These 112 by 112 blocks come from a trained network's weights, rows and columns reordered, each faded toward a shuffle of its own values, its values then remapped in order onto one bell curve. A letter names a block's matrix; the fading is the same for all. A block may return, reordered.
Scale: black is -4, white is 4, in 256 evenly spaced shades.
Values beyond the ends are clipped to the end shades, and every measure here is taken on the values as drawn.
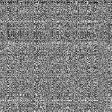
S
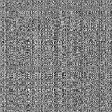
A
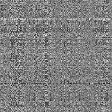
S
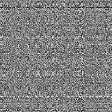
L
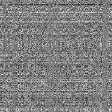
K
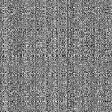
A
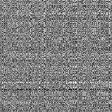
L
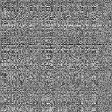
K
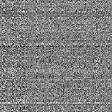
S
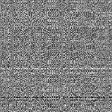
L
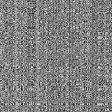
A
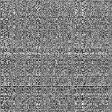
K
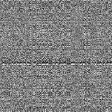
L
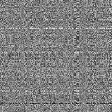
L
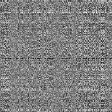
L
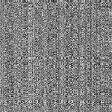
A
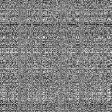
K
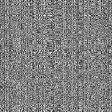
A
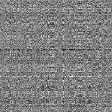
K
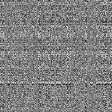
S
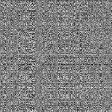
S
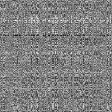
L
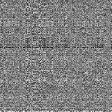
L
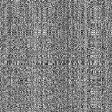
A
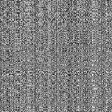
A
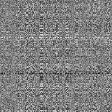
L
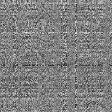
S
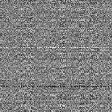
L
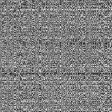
K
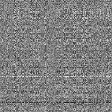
L
